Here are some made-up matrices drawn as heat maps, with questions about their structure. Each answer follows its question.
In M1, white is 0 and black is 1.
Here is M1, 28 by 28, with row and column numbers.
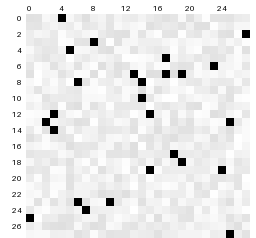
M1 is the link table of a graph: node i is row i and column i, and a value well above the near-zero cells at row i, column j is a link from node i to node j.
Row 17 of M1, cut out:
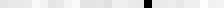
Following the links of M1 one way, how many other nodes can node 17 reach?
12
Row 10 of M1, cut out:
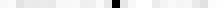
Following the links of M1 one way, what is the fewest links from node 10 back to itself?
6
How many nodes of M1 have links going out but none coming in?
1
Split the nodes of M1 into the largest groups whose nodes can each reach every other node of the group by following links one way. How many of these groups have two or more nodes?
2
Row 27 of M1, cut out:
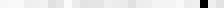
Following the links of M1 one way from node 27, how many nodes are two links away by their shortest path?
1
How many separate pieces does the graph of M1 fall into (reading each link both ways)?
9
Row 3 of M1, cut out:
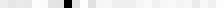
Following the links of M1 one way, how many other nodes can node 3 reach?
5
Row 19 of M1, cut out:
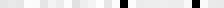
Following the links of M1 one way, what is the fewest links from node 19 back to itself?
3
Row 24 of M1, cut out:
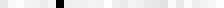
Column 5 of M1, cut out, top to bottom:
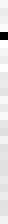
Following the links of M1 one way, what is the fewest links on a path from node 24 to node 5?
6
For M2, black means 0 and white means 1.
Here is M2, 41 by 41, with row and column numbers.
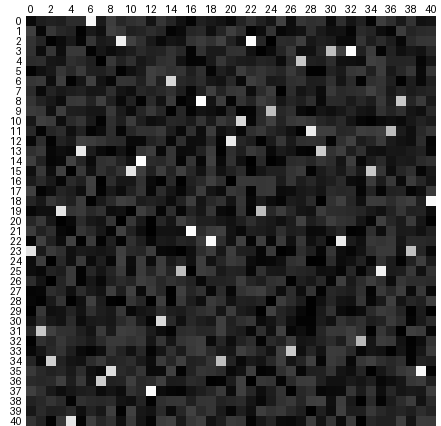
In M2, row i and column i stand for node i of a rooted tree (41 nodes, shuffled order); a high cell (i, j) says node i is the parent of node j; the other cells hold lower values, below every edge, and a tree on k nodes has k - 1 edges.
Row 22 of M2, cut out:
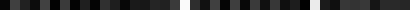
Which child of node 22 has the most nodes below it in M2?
18
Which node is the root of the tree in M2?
25
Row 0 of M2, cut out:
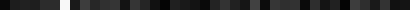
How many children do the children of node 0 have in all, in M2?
1
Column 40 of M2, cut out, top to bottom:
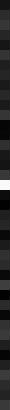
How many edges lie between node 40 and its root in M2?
6
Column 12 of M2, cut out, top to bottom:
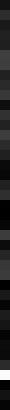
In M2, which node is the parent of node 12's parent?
8
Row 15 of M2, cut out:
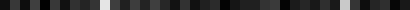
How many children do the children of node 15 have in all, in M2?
3
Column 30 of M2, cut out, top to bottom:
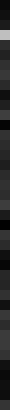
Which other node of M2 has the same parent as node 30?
32
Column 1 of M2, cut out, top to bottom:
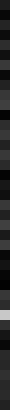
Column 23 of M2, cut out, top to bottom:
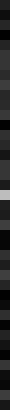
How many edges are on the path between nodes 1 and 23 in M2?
6
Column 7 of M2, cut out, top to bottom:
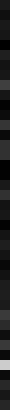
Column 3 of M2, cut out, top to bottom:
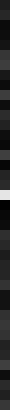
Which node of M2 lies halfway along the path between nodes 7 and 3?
6
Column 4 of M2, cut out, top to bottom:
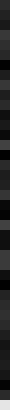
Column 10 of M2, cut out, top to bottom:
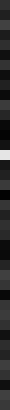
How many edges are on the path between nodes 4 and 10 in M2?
7
